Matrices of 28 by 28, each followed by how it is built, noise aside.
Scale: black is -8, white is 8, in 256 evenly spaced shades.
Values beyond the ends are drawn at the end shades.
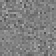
block diagonal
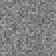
repeating rows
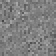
block diagonal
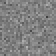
noise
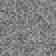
noise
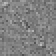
banded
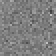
low rank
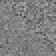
upper triangular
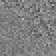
upper triangular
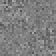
block diagonal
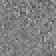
upper triangular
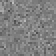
block diagonal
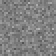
noise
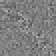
banded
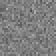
noise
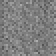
repeating rows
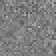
upper triangular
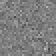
block diagonal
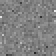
sparse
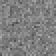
noise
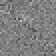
block diagonal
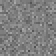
noise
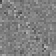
banded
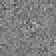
block diagonal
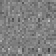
low rank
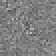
banded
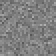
noise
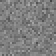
noise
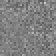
upper triangular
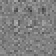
low rank
